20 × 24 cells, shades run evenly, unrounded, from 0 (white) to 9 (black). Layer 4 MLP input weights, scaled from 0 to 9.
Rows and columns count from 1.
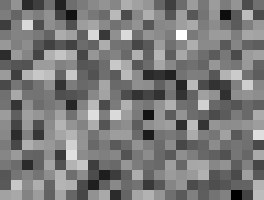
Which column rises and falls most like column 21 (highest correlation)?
12
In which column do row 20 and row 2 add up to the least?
14
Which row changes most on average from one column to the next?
2
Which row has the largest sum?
10
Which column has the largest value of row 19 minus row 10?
9
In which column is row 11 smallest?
19
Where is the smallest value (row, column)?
4, 17
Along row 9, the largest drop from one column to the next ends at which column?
18
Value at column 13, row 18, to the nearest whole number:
3
